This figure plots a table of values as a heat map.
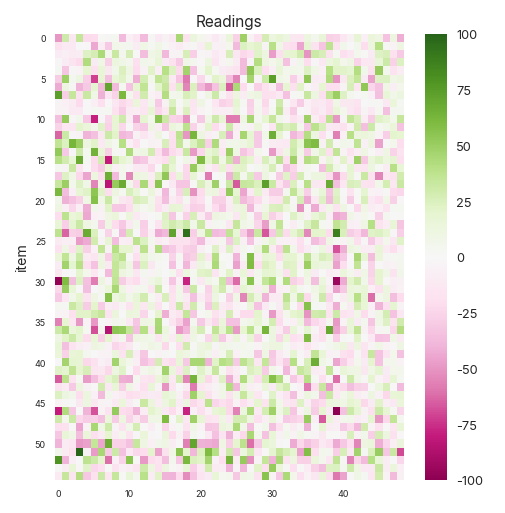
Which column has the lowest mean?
39
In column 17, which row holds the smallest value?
36
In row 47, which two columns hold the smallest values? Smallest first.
37, 45
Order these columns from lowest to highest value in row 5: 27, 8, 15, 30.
8, 15, 27, 30
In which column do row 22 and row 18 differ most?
7
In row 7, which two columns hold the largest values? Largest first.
0, 9
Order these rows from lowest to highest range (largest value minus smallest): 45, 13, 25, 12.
45, 25, 13, 12
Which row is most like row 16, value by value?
44
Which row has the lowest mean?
50
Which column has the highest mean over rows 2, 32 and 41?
34
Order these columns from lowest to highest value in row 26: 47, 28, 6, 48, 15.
15, 47, 48, 28, 6
